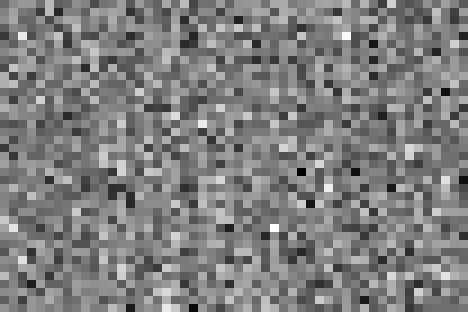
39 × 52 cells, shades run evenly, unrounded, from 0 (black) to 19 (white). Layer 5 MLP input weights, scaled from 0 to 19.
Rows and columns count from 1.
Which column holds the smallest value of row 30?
30
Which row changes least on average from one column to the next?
31
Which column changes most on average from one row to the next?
25
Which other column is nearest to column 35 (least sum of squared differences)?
32
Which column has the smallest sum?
22
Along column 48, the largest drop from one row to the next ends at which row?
14
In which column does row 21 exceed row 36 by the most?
36
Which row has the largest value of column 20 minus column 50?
12
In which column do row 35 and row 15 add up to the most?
50
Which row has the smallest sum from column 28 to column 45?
8
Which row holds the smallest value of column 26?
29
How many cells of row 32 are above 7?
38
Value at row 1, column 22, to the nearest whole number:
5
